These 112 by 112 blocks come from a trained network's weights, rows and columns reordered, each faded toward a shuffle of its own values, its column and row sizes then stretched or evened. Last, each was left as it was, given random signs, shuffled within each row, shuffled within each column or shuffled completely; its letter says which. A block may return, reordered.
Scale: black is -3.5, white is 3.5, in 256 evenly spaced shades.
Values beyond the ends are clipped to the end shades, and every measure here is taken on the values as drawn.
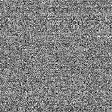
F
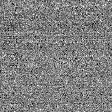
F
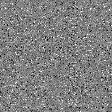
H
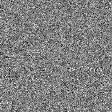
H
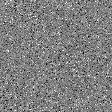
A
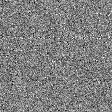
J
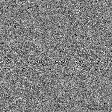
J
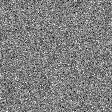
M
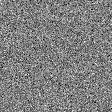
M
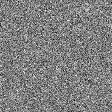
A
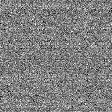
F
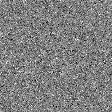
J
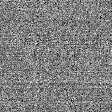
F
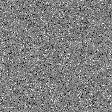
A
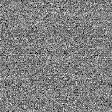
F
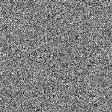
F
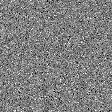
J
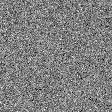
M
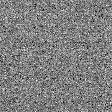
J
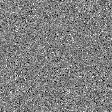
H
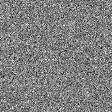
H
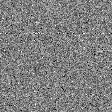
J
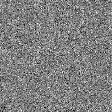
F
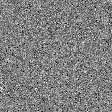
M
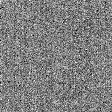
A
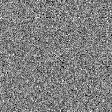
F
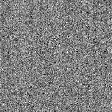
F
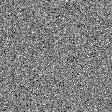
M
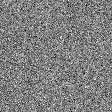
M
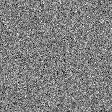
M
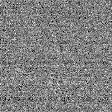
F
